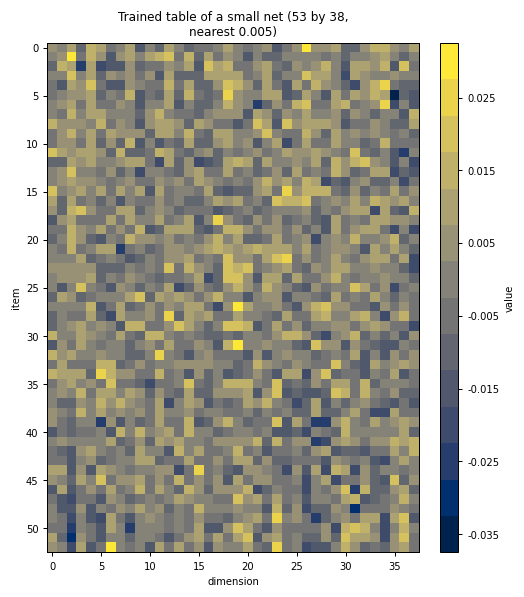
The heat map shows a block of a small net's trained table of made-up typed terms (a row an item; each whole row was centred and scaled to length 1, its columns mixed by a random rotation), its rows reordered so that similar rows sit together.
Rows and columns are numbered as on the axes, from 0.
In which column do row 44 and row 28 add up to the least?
13
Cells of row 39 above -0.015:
32
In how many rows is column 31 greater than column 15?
27
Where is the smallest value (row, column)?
5, 35
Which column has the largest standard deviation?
2
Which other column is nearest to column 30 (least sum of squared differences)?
20
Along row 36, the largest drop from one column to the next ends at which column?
24
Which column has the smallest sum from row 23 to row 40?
26
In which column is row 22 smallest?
37
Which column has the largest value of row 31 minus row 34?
19
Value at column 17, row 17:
-0.015
